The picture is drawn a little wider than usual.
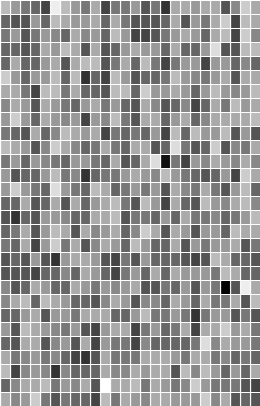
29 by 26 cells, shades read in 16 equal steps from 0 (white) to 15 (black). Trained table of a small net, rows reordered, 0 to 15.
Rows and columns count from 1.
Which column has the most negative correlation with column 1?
9
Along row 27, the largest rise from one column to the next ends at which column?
2
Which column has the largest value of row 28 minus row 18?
6
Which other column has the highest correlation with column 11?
3
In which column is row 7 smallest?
15
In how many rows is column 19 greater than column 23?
15
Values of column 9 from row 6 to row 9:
12 9 6 11
